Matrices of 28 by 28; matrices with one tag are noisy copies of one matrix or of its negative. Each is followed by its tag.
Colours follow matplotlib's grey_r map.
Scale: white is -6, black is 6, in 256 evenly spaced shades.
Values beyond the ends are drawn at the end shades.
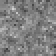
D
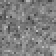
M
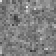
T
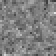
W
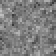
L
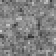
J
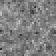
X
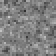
D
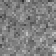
M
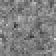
J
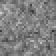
X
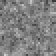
W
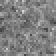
D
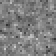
J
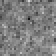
M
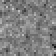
D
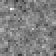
D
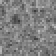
T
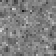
D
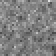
M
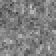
X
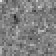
T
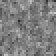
W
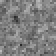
T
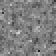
L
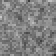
M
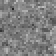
D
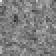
T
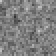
T
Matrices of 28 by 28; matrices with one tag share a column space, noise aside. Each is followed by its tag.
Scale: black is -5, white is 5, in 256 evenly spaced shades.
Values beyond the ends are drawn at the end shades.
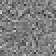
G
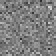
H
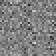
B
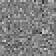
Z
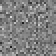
H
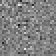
B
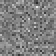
H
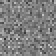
Z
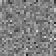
Z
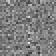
B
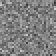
H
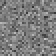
H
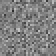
Z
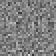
H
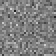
H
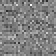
B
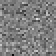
G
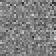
B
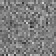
H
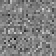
Z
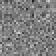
Z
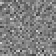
H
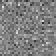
B
